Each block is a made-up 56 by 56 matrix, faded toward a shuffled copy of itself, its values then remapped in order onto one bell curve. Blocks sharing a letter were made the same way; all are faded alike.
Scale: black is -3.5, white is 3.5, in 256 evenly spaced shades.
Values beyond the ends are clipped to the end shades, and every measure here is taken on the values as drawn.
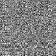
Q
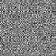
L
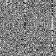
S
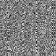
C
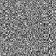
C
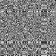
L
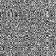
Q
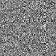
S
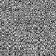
Q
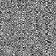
Q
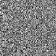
S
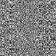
S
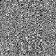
S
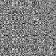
Q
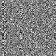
S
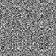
Q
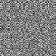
L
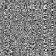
C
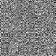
C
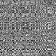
L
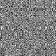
C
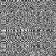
L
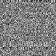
Q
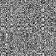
S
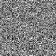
Q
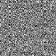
S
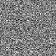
Q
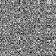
Q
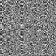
C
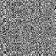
C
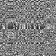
L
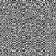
L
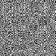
C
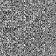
S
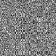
C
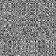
L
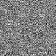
Q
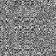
Q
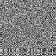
L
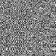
Q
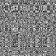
L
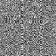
C
